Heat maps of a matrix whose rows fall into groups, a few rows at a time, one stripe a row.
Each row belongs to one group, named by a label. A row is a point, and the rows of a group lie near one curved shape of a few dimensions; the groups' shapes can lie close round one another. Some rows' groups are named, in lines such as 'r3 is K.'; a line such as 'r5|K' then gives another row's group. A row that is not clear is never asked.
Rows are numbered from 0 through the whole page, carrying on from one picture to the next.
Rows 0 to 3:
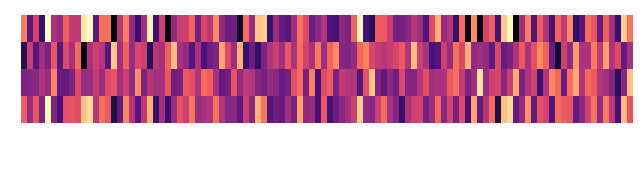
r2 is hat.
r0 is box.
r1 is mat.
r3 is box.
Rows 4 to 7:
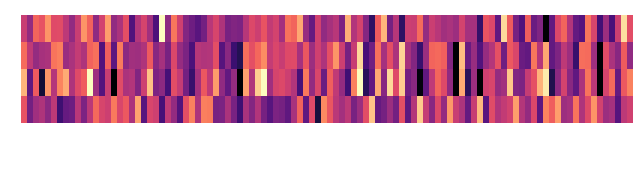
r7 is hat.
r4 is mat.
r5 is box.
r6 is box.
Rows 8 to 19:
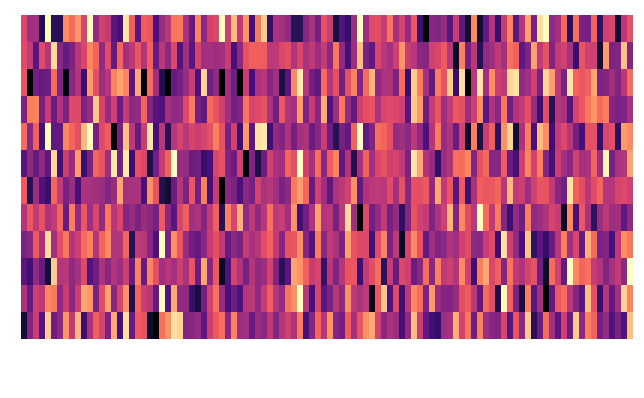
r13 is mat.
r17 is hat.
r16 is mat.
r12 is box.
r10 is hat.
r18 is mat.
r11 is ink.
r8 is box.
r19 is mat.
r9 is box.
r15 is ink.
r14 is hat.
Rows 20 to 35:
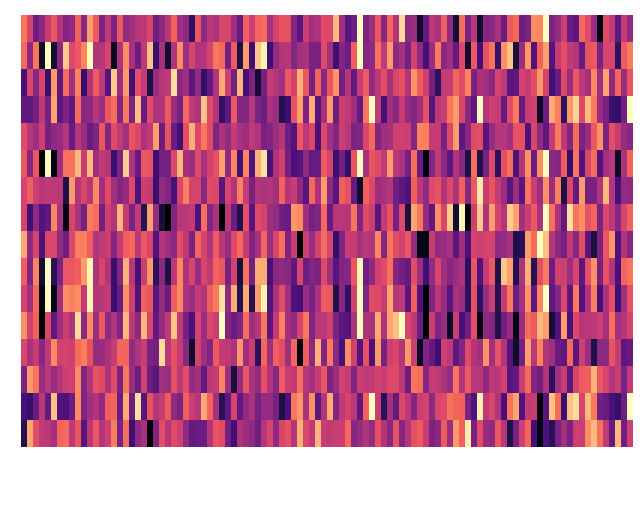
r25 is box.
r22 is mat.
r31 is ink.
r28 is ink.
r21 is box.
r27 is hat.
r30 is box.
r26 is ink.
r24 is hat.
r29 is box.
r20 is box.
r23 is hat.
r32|ink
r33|ink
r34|hat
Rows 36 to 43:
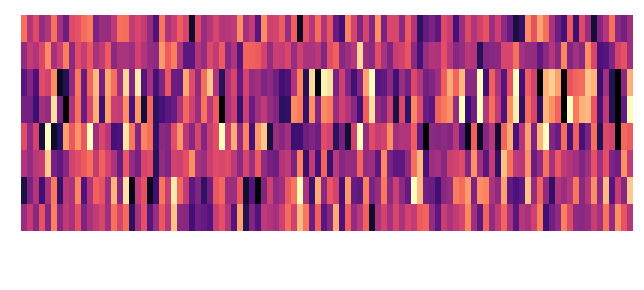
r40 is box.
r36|ink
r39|hat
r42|mat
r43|mat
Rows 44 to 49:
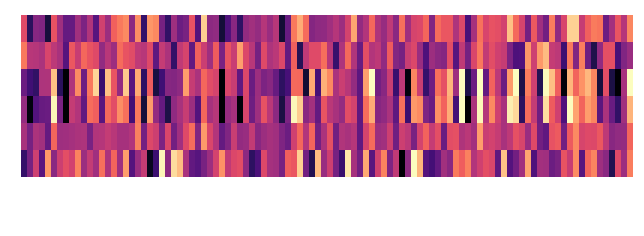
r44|hat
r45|ink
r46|hat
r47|hat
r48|hat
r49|mat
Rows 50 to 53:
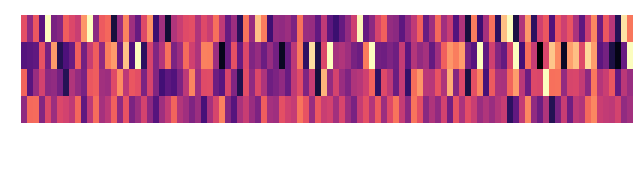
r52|hat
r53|ink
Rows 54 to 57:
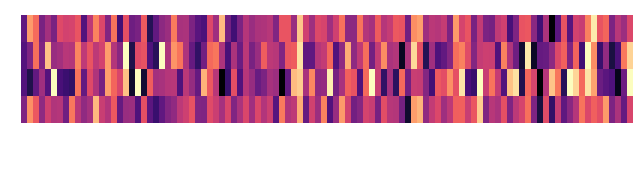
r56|hat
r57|ink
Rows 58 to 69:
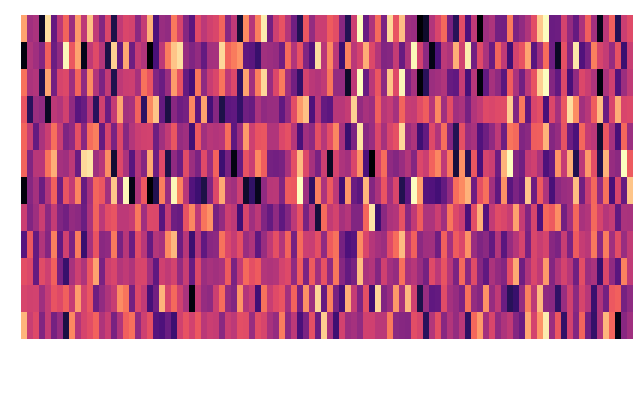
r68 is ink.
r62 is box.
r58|box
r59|mat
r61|hat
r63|box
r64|mat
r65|hat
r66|mat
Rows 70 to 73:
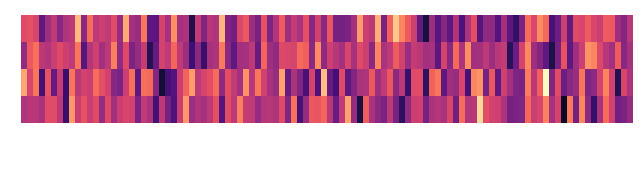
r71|ink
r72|ink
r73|ink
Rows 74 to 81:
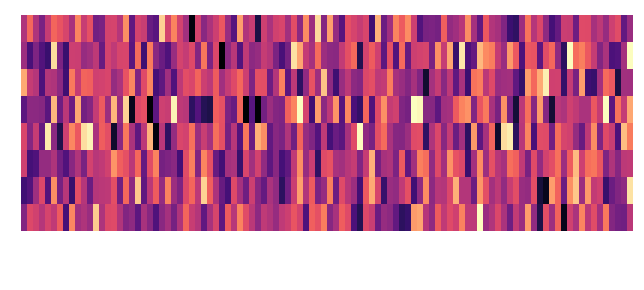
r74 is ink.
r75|hat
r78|box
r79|hat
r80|hat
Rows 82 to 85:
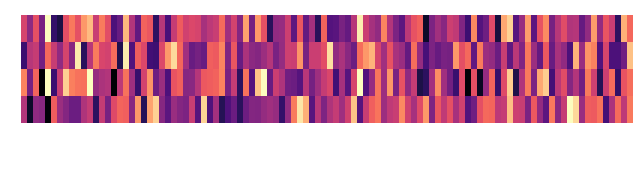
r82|box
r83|mat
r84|box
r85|hat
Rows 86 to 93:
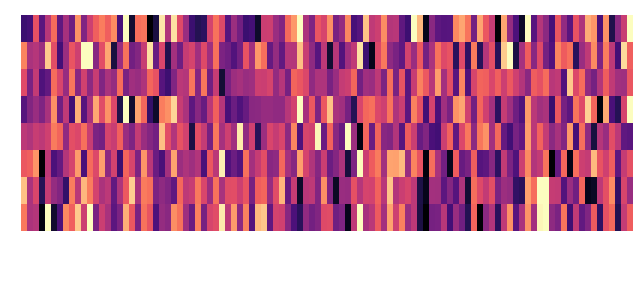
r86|mat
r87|box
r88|hat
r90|ink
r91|ink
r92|ink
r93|box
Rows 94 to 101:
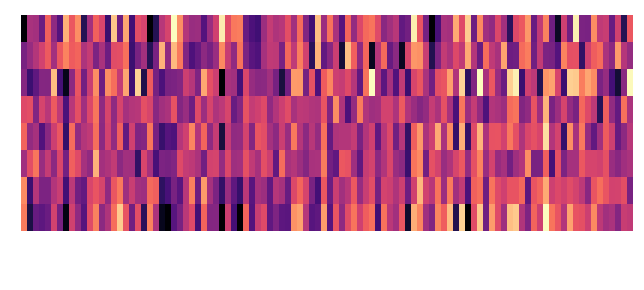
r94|mat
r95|mat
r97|box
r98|hat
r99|ink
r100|hat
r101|hat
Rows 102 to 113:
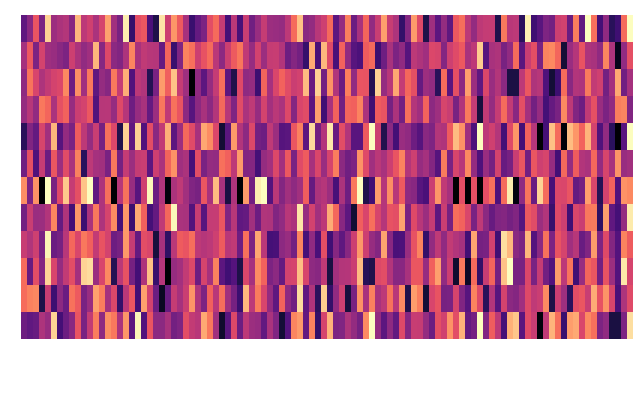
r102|mat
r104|ink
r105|mat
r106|hat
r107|mat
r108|box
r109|mat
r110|box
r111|box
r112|ink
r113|hat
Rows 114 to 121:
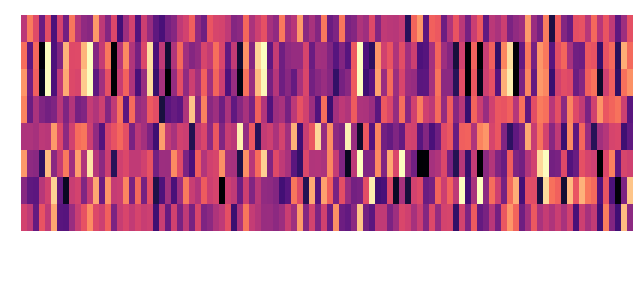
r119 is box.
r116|box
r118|ink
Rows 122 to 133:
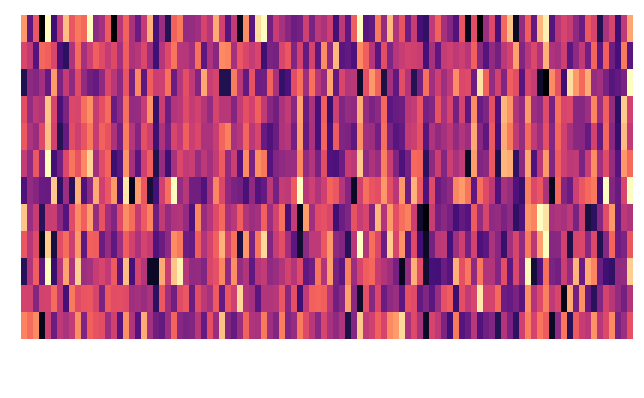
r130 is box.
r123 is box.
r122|box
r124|hat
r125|box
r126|box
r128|mat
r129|ink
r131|mat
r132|ink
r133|ink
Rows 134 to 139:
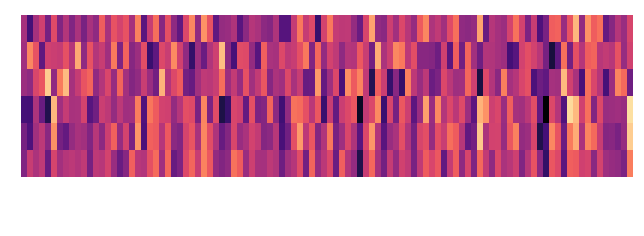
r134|hat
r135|ink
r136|mat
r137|hat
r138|hat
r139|hat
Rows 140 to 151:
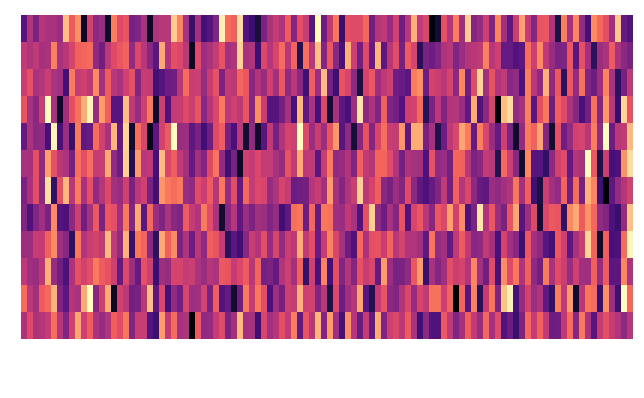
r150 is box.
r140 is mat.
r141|ink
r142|ink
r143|box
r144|mat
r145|mat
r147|hat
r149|box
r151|ink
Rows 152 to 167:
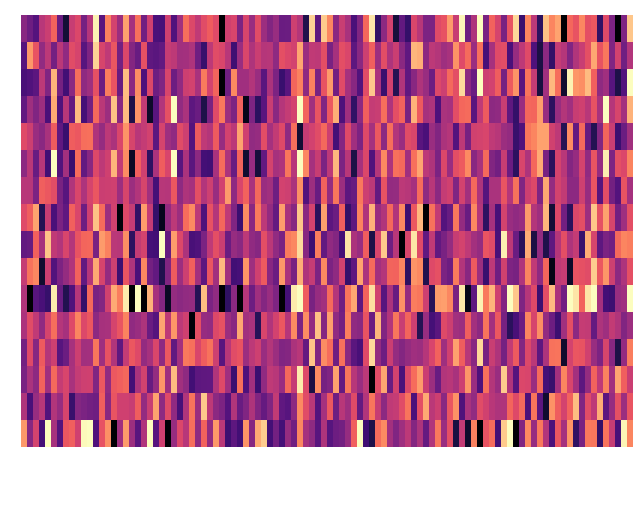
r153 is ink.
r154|hat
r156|ink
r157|mat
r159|ink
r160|mat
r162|hat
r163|ink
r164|hat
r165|mat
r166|hat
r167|box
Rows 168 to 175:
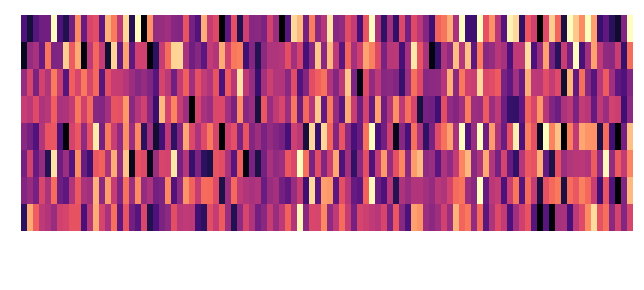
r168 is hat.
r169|mat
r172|hat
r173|mat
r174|hat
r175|ink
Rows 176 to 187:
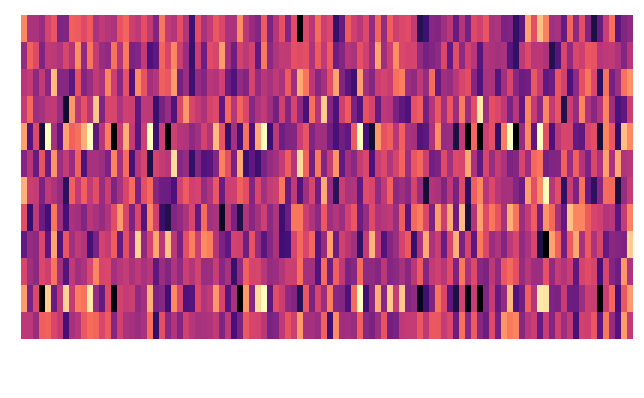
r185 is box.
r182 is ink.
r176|ink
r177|ink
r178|mat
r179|ink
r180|box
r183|hat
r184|hat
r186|box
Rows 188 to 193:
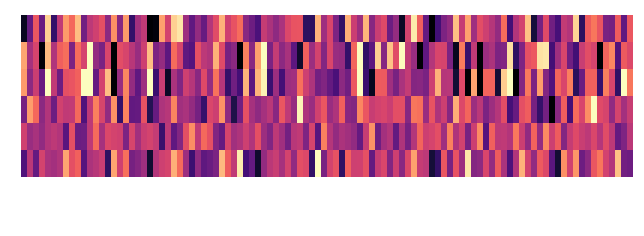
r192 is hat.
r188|mat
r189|box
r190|box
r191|ink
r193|mat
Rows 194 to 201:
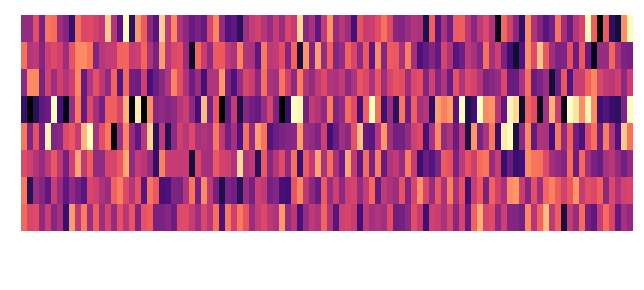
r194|mat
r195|ink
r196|ink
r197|hat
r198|box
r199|ink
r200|hat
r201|ink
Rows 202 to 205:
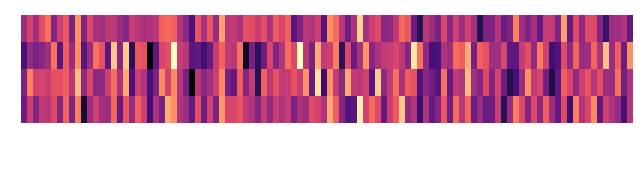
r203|mat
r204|ink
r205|mat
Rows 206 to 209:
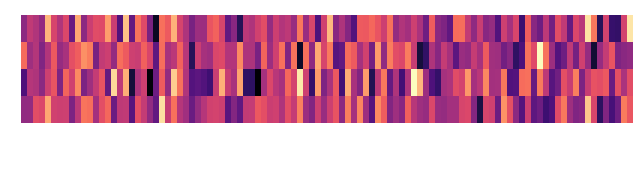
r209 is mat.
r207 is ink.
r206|mat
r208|mat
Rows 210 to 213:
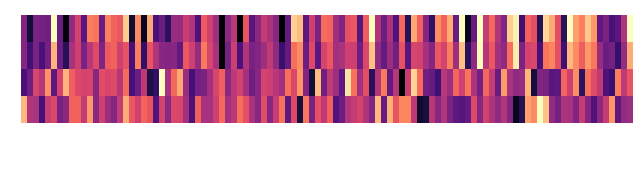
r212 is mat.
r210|hat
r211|hat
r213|ink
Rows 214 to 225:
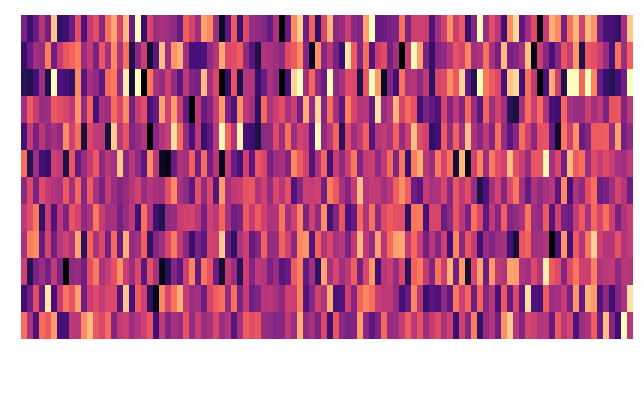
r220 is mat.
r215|mat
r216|hat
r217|ink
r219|hat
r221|ink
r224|mat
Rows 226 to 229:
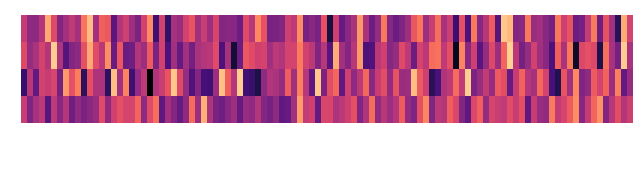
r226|box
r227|box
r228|mat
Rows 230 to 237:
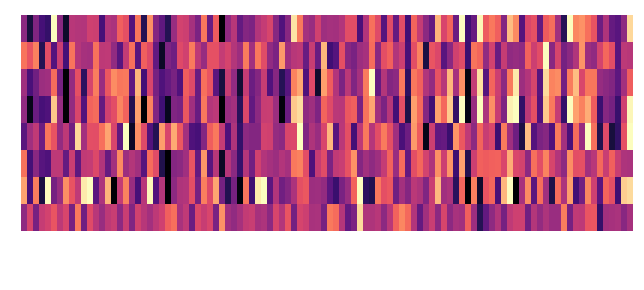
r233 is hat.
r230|hat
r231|ink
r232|hat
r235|hat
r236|box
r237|mat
